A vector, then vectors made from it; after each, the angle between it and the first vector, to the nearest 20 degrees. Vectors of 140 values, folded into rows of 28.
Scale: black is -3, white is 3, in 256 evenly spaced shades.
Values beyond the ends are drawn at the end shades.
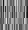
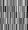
40 degrees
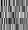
100 degrees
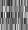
100 degrees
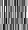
160 degrees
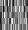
60 degrees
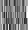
140 degrees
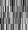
80 degrees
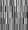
40 degrees
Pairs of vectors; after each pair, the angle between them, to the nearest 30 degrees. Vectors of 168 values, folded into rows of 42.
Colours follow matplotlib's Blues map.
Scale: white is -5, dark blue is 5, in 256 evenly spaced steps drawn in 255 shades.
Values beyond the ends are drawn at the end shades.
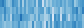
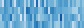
120 degrees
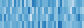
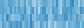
120 degrees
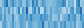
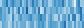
30 degrees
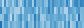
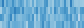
150 degrees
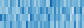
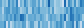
120 degrees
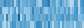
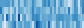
30 degrees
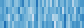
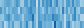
150 degrees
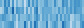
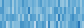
120 degrees
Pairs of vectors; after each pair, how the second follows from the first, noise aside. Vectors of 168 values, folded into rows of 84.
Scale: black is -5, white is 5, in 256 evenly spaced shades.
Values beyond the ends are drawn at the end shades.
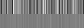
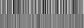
negated.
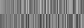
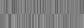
reversed, shrunk.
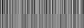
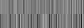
reversed, partly zeroed.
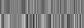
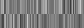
wrapped around.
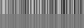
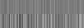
reversed, shrunk.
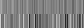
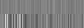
wrapped around, negated, partly zeroed.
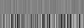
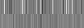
reversed, negated, partly zeroed.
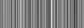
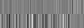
reversed, partly zeroed.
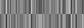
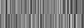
sign-scrambled.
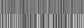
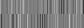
wrapped around, negated, partly zeroed.
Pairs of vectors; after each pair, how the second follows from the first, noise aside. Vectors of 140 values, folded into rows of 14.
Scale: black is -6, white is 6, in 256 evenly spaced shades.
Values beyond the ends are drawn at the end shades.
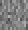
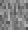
sign-scrambled.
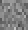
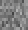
wrapped around, negated.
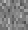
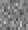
wrapped around.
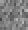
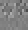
negated, partly zeroed.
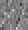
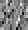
negated, scaled up.
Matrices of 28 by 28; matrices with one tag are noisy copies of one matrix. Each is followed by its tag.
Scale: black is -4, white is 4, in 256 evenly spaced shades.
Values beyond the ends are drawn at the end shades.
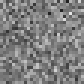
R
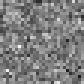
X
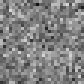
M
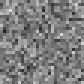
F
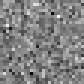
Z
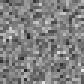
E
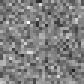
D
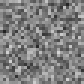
F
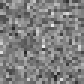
R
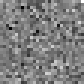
X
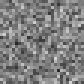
E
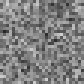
F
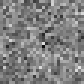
M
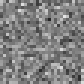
X
